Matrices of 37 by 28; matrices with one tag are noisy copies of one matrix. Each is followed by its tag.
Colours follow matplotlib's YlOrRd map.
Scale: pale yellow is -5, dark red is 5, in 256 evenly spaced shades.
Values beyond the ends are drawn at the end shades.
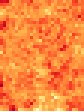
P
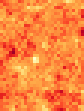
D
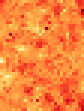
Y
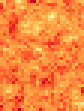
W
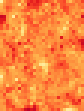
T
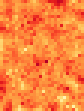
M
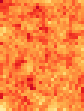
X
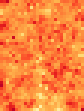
P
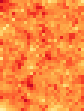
X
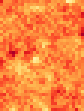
D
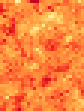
W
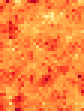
W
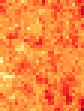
Y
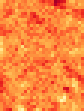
M
